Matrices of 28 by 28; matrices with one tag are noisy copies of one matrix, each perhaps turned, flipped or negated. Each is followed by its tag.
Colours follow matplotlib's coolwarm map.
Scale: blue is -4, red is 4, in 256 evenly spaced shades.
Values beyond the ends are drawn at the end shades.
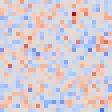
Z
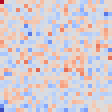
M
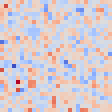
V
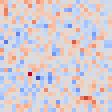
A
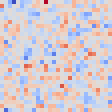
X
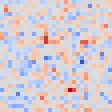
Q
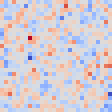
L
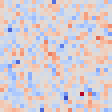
V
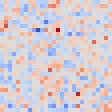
L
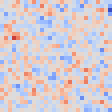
Z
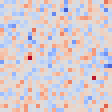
L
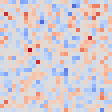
Q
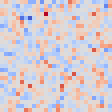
V
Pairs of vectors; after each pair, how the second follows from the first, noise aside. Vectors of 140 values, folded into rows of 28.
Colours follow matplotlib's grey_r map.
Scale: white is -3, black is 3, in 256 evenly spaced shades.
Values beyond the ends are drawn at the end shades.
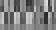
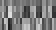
reversed, negated.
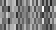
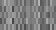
reversed, negated, shrunk.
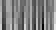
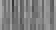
reversed, shrunk.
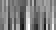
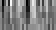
reversed, negated.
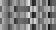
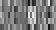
sign-scrambled.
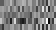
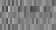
reversed, shrunk.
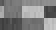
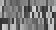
sign-scrambled.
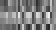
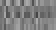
reversed, negated, shrunk.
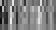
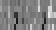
reversed, negated, partly zeroed.
